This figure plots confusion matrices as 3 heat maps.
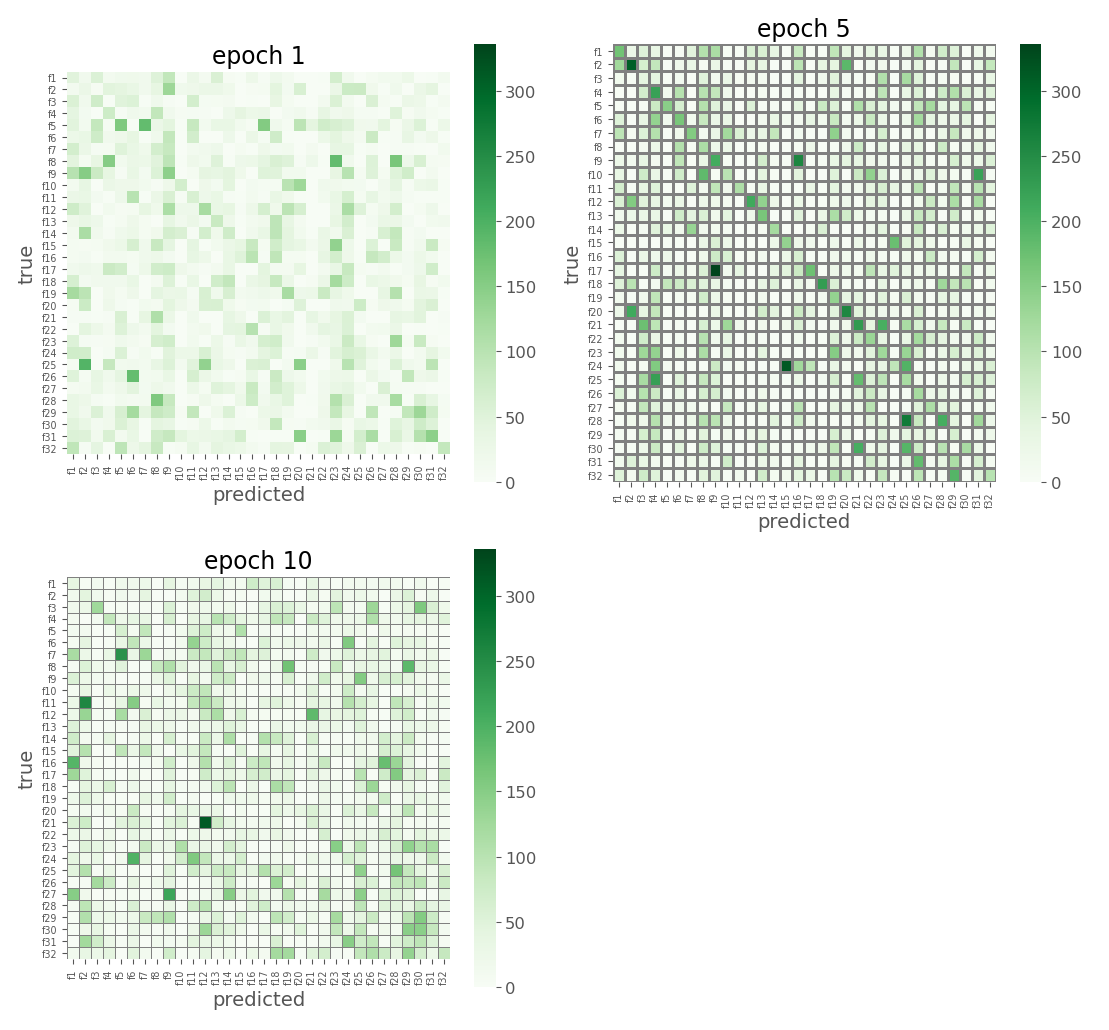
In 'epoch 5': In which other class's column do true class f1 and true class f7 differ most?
f10
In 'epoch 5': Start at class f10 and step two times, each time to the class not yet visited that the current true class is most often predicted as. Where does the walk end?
f26
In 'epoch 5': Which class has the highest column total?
f4
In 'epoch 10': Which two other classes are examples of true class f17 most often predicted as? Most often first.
f28, f1
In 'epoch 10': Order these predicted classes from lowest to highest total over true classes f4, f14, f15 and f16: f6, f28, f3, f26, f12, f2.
f3, f6, f2, f26, f28, f12
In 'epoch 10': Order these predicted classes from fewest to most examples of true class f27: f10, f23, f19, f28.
f10, f23, f28, f19
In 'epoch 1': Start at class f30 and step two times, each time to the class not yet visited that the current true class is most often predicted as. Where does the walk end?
f23
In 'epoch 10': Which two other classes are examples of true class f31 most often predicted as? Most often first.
f24, f2
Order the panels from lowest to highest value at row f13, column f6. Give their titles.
epoch 10, epoch 1, epoch 5
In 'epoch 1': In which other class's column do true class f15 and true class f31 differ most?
f20
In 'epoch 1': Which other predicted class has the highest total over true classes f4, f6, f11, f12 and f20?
f9
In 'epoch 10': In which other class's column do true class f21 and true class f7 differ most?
f12
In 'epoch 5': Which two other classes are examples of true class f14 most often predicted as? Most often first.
f7, f26
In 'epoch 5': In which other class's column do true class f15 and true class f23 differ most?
f24
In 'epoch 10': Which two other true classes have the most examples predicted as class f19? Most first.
f8, f32
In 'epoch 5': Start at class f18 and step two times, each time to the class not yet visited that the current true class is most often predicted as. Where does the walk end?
f25
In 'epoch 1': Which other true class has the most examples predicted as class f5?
f32
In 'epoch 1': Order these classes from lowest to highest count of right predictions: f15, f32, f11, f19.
f15, f11, f32, f19
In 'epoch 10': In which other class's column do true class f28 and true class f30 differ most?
f29
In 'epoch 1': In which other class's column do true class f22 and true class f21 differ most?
f16
